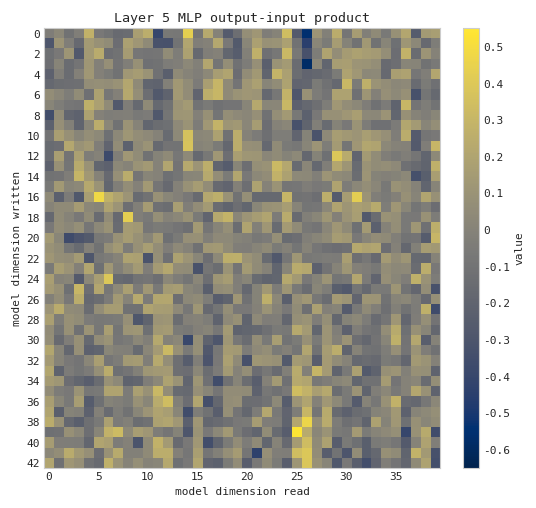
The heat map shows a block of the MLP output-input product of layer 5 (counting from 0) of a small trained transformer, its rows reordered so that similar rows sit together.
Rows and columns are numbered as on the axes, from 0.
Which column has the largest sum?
8
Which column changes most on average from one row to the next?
17
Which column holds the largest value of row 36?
12
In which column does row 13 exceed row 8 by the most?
3
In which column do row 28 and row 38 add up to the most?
26
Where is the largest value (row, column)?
39, 25
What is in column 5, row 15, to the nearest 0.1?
0.1
